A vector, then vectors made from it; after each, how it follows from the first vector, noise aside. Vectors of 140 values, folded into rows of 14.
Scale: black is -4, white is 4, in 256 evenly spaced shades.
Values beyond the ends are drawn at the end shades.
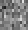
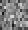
wrapped around, negated.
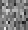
reversed.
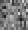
sign-scrambled.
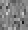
reversed, partly zeroed.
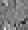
reversed, partly zeroed.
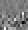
reversed, partly zeroed.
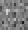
reversed, partly zeroed.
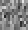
sign-scrambled.
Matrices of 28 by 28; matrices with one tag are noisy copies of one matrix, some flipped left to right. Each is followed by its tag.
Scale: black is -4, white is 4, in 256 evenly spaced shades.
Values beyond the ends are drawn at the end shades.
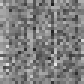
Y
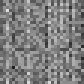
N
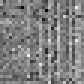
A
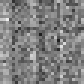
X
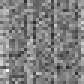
Y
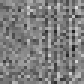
A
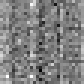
X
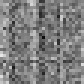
X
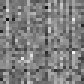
N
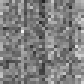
X
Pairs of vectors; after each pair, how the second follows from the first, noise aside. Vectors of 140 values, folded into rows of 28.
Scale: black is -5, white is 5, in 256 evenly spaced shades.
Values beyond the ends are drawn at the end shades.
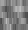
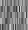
sign-scrambled.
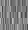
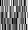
reversed, scaled up.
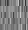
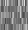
sign-scrambled.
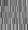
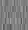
wrapped around, shrunk.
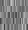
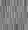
reversed, negated, shrunk.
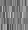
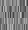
negated.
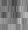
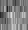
reversed, negated.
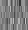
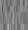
reversed, negated, shrunk.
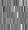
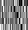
negated, scaled up.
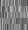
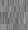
reversed, negated, shrunk.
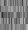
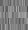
reversed, negated, shrunk.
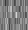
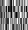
negated, scaled up.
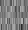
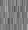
wrapped around, shrunk.
